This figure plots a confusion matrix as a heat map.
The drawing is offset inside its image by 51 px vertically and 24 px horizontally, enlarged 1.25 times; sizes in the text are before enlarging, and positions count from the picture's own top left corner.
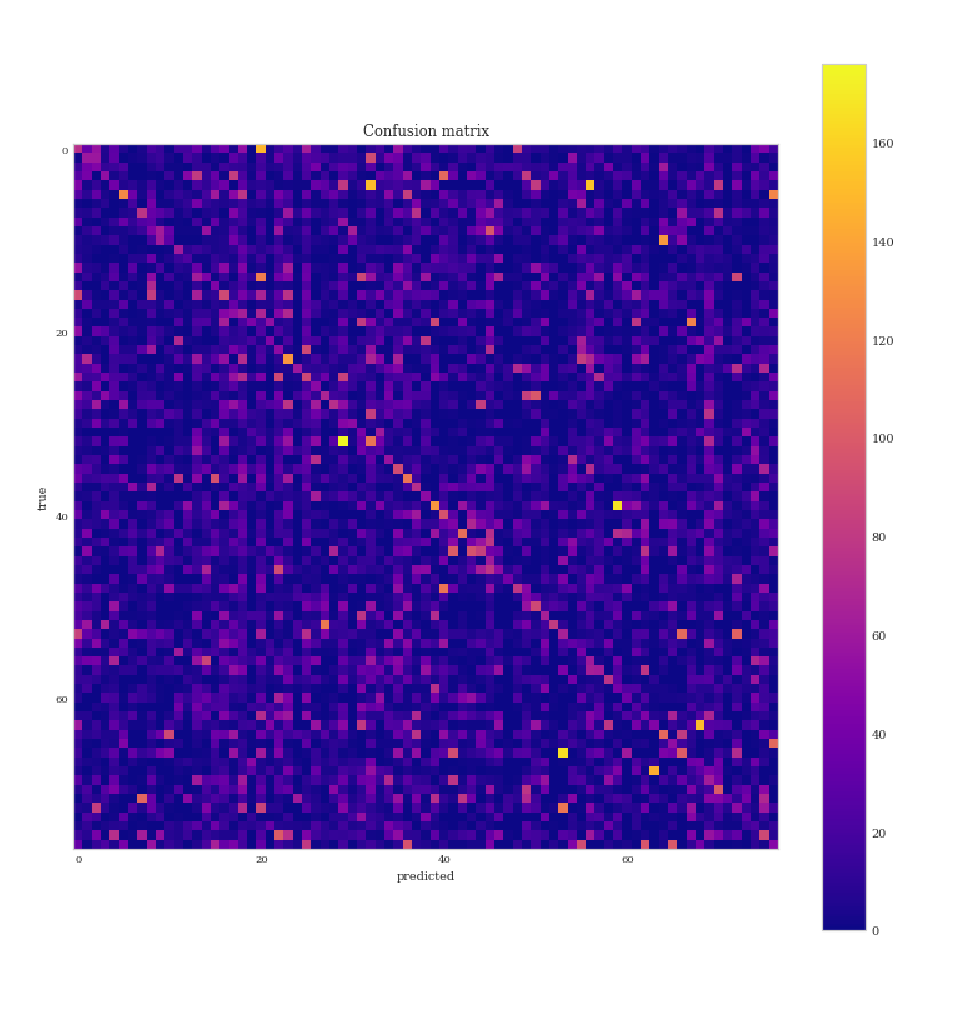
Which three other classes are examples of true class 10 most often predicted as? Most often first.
64, 9, 66
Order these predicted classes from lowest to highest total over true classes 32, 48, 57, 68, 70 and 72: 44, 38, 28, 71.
71, 44, 28, 38
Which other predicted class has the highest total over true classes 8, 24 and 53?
72
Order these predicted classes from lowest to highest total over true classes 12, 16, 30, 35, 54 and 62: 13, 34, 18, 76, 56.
76, 34, 13, 18, 56
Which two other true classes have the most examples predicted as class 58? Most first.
63, 69
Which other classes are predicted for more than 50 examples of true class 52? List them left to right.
1, 3, 27
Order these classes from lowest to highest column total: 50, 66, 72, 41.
66, 41, 50, 72
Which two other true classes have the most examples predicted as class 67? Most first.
19, 72
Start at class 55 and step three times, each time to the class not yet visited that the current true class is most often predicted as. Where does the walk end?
15
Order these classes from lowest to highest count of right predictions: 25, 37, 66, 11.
11, 37, 25, 66
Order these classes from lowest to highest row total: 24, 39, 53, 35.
24, 35, 53, 39
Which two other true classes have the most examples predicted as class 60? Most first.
42, 66
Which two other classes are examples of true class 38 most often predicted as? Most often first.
26, 74
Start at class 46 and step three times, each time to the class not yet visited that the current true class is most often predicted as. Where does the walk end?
29
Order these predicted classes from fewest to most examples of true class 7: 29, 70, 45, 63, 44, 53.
63, 29, 53, 44, 45, 70
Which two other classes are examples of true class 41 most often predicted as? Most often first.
43, 62
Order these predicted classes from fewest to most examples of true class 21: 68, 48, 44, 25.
48, 44, 25, 68
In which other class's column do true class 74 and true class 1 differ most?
32
